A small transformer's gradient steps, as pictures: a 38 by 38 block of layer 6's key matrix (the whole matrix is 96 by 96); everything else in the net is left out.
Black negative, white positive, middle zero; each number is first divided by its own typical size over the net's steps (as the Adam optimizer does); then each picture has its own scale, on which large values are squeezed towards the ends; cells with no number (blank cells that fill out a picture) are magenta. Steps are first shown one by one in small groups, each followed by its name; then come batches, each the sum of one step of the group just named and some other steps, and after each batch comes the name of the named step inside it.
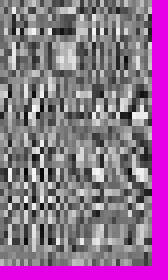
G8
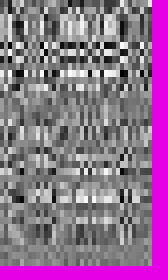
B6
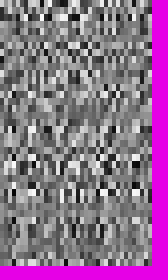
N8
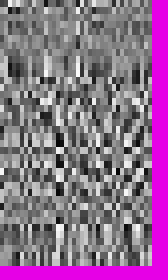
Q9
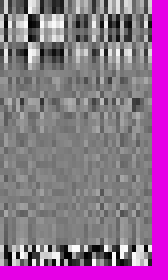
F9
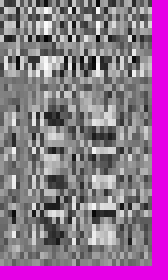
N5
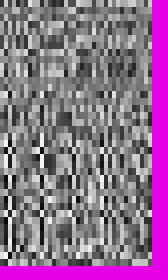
G8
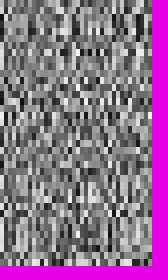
F9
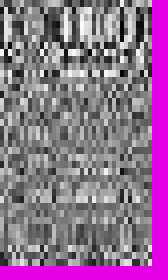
B6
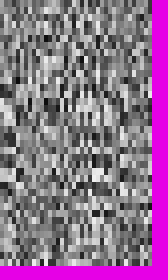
N5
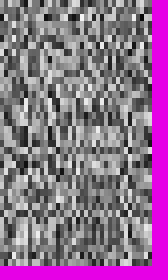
N8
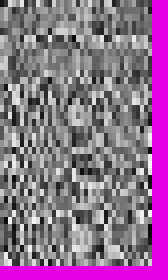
Q9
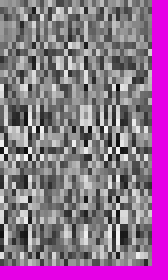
N8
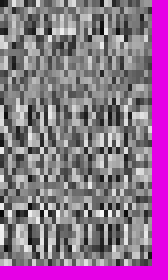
F9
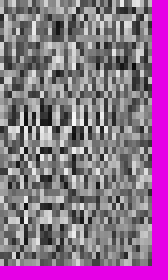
G8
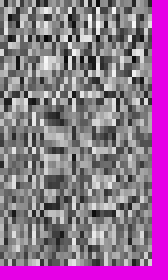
N5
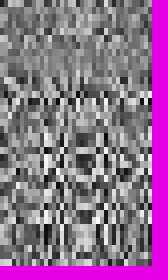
Q9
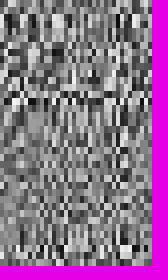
F9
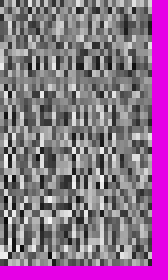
G8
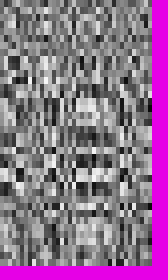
N5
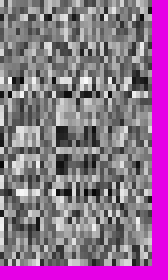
N8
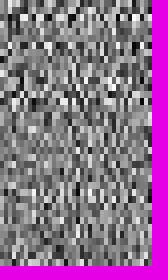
N8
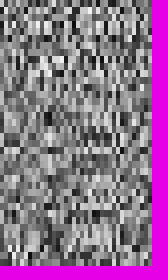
N5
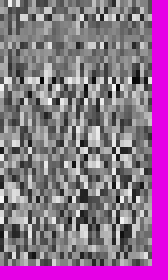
Q9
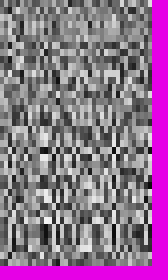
B6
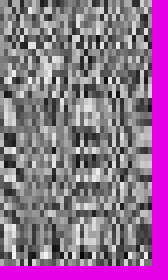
N5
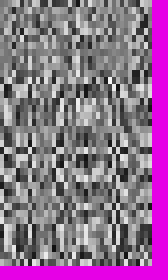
Q9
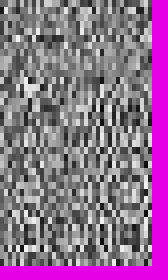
G8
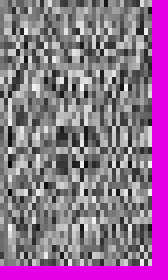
B6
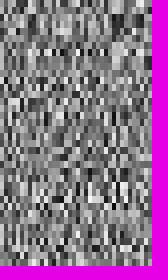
F9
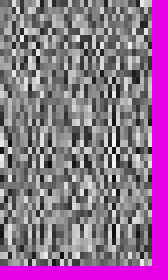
G8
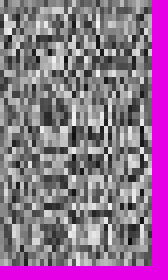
N5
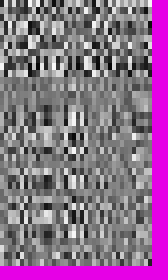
F9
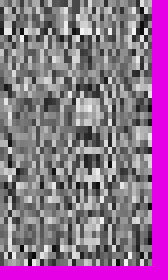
G8
